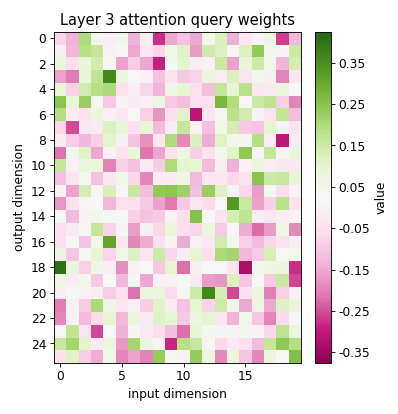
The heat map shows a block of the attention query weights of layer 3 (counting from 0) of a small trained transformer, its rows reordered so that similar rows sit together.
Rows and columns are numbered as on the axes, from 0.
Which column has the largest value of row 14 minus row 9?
11
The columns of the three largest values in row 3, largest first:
4, 3, 14
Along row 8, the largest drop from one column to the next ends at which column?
10
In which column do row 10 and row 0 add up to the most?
2
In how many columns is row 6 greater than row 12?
8
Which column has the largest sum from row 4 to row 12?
13
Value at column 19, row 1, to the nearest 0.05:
0.15
